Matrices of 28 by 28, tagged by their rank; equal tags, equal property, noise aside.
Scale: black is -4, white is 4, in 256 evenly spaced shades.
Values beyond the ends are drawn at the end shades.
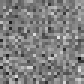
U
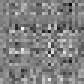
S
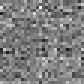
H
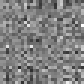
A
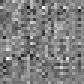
H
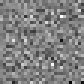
H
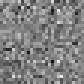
A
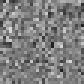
U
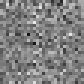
H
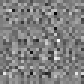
A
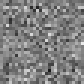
U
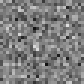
H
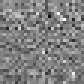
H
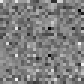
U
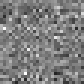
H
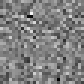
A
